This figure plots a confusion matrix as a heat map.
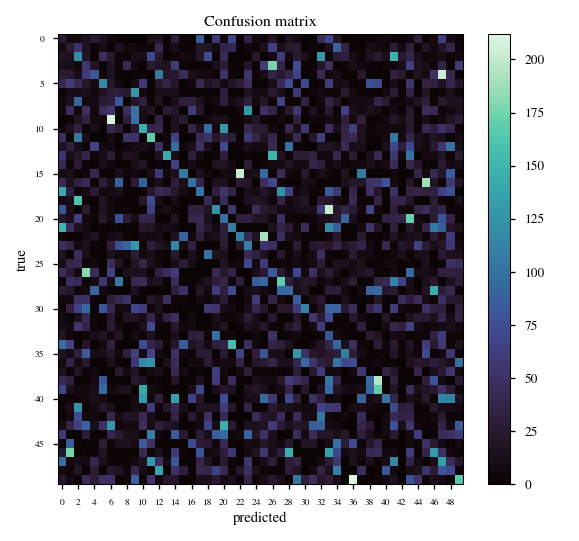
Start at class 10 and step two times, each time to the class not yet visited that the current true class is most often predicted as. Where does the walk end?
43
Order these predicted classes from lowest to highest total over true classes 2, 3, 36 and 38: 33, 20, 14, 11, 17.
17, 20, 14, 33, 11
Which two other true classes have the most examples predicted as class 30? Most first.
36, 5
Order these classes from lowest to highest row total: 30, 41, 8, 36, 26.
41, 8, 26, 36, 30
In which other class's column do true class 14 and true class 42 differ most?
32
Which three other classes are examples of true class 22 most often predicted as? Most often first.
25, 15, 48
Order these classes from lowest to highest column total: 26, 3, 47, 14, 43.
3, 26, 43, 14, 47
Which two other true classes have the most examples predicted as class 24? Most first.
27, 29
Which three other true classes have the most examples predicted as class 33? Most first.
19, 46, 21
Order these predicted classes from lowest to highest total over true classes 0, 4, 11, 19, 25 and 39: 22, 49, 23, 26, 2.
22, 49, 26, 2, 23
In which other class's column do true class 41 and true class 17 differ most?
0
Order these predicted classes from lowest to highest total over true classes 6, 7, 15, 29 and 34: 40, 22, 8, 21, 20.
40, 8, 20, 21, 22
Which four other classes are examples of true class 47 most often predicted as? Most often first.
11, 41, 0, 14
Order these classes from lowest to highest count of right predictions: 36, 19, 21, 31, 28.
31, 36, 28, 21, 19
